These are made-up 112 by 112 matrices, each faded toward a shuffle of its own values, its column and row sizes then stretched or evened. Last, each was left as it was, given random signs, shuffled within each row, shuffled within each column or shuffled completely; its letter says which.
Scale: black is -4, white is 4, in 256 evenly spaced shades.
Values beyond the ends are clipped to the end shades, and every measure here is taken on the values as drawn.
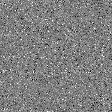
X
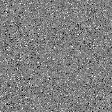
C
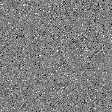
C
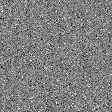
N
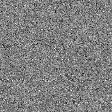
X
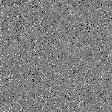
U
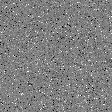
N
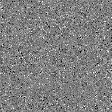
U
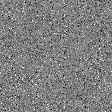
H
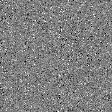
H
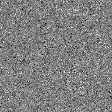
C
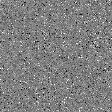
C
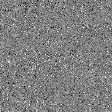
C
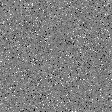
N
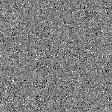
C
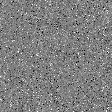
H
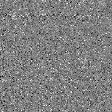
U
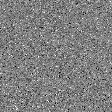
X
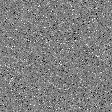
N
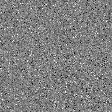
H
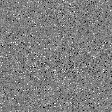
C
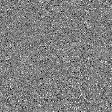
U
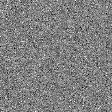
H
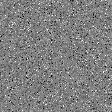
H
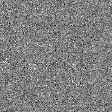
C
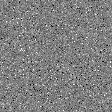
X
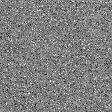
X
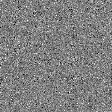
C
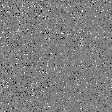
C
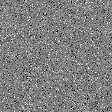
H
